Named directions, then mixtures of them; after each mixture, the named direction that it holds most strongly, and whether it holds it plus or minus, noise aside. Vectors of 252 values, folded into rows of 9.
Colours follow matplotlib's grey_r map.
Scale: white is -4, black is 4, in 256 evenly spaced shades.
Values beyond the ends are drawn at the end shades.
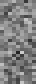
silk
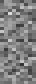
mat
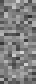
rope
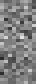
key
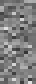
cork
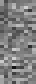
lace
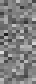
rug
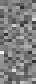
rug, plus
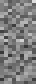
rug, minus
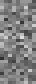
key, plus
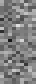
mat, minus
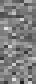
cork, plus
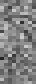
key, plus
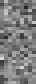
key, minus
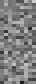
rug, minus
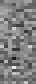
lace, minus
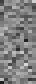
rope, plus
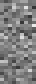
key, plus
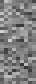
mat, plus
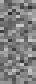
mat, minus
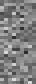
cork, plus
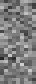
key, plus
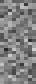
mat, plus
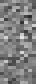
key, plus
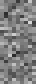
rope, minus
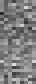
lace, plus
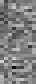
lace, plus
